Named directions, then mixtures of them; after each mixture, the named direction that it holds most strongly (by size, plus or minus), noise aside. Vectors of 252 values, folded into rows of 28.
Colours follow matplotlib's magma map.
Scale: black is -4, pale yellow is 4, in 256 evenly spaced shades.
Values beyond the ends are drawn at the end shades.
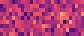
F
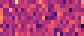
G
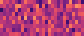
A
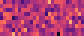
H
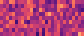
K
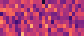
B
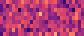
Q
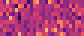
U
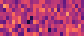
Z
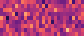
B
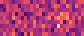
F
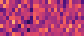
Z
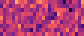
G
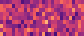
Q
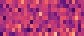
Q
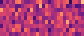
A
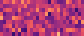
H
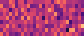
G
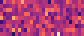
H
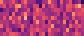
A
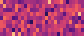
H
